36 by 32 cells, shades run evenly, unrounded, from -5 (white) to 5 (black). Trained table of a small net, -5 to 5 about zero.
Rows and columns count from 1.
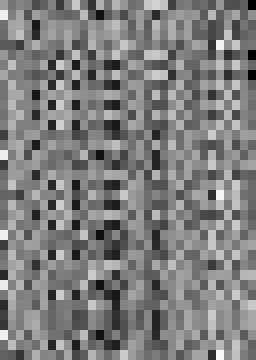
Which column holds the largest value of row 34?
13
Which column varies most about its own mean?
15
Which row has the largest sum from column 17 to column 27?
22
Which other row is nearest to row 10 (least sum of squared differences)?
12
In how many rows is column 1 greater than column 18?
28
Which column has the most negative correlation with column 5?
20
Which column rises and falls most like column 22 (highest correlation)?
29
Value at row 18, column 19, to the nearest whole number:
2
